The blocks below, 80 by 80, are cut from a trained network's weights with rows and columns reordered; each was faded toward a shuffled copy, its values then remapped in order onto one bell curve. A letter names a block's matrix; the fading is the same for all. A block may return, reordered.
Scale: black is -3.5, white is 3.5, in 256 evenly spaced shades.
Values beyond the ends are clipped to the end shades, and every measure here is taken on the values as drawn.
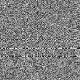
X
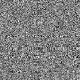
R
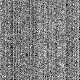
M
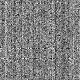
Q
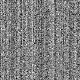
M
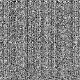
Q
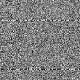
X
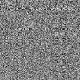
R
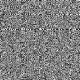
X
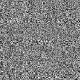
R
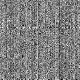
Q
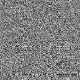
X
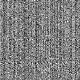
M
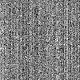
M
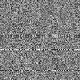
X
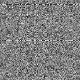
X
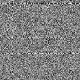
X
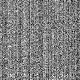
M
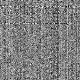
Q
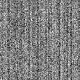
M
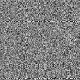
X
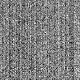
M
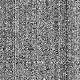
Q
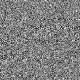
R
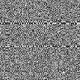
X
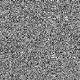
R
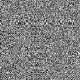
R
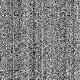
Q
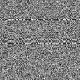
X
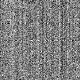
Q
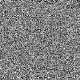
R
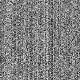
Q
